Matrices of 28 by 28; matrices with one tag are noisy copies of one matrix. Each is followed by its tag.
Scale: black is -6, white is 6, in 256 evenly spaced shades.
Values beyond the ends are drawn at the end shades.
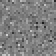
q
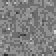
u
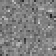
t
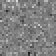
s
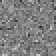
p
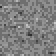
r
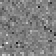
q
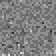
q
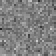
p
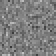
q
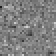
r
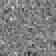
s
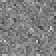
p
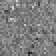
s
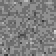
u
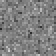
p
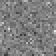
u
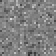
s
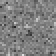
r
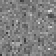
t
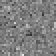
r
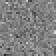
u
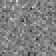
s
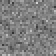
q
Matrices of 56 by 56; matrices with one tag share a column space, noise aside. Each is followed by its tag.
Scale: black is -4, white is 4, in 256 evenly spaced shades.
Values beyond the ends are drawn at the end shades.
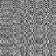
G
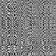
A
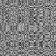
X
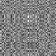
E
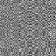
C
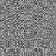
C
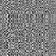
E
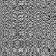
C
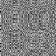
E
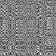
A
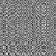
A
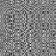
E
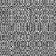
X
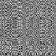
A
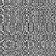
X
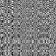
G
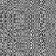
E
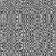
E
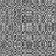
X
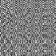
G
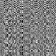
G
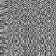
G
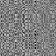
E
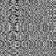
X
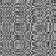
X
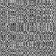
X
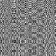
G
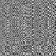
A
